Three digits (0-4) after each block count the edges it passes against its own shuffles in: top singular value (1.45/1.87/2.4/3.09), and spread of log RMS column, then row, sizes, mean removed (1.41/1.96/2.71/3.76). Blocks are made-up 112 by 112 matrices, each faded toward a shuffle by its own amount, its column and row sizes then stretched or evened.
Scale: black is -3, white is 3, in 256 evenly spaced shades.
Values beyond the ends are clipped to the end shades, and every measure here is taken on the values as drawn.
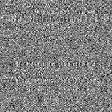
3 0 2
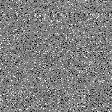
2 0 1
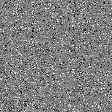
0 1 1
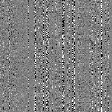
3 4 0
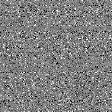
1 1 3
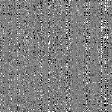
2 4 2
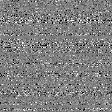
1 0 4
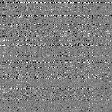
3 2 4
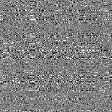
3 1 4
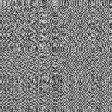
4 1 1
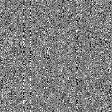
2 3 0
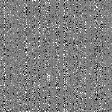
2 4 1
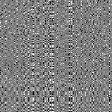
4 4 0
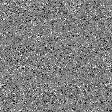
0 0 2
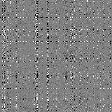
3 4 3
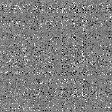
0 2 3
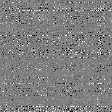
1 2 4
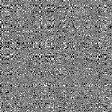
3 3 3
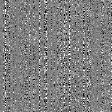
2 4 1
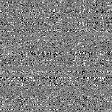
2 2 4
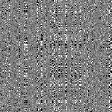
3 4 1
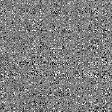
0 3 3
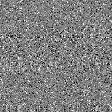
2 0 1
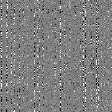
3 4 1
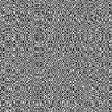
4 3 1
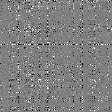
3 3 3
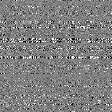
3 1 4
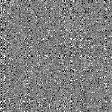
2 3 2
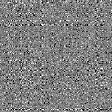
3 2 3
